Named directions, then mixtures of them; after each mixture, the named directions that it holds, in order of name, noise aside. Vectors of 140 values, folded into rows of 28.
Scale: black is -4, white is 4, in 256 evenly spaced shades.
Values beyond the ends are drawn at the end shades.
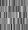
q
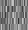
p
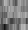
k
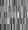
k, q.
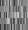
k, q.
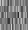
q.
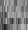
k, p.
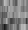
k.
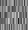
p, q.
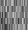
k, p.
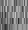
k, p.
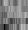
k.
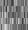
k, p.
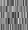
p, q.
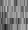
k, p.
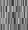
p.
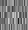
p, q.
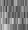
k, p.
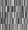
p.
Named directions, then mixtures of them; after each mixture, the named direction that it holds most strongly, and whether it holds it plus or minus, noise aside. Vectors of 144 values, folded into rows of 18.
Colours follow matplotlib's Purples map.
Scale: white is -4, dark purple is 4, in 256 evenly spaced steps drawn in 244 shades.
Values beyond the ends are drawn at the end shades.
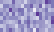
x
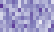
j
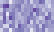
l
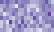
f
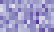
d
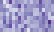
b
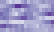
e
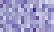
x, minus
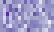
b, minus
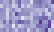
j, minus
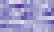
e, plus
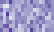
l, minus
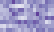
e, minus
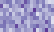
x, minus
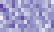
j, plus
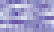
e, minus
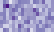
l, plus
